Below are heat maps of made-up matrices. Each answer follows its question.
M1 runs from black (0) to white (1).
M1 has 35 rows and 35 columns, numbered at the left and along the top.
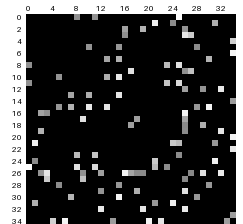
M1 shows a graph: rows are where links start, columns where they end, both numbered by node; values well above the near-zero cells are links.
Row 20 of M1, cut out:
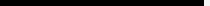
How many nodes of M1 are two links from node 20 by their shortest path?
5
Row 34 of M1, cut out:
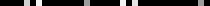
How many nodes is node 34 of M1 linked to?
6
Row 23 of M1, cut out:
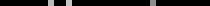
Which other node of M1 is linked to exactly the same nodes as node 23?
node 0
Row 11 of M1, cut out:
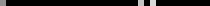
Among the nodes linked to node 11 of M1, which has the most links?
node 25
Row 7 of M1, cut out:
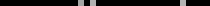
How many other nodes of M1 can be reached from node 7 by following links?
6
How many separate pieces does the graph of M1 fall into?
4
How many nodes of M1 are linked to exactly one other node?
6
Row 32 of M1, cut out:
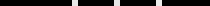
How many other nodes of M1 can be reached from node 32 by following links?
11
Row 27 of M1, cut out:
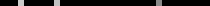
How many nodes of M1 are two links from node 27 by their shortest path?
8
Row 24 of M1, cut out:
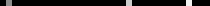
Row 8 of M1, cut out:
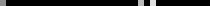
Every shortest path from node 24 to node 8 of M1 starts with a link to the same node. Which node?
node 21
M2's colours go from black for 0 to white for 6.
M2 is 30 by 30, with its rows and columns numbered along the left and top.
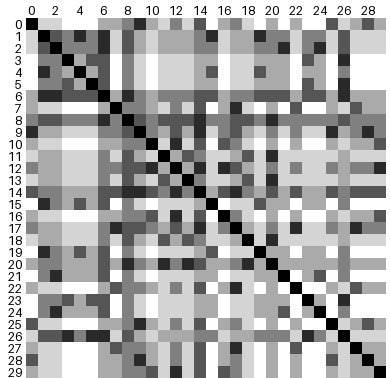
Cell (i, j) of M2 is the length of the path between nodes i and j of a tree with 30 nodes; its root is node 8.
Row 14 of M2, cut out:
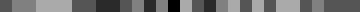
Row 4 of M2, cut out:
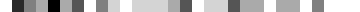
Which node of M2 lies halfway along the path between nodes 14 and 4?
6
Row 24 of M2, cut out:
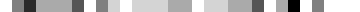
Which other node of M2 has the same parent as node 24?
21
